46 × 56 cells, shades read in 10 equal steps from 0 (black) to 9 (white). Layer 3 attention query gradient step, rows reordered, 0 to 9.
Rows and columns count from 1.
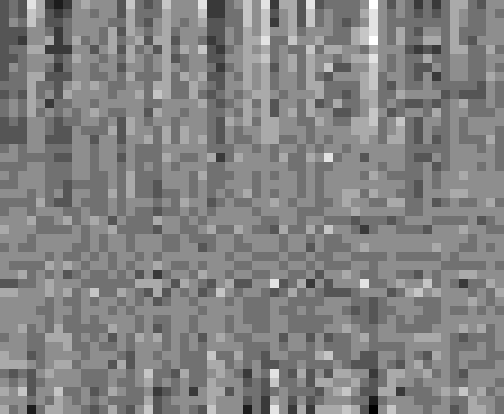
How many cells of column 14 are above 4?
16
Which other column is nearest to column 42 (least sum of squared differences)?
30
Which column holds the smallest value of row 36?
42
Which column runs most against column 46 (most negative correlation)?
23
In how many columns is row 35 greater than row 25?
13
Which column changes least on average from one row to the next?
50
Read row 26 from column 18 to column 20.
3 5 5
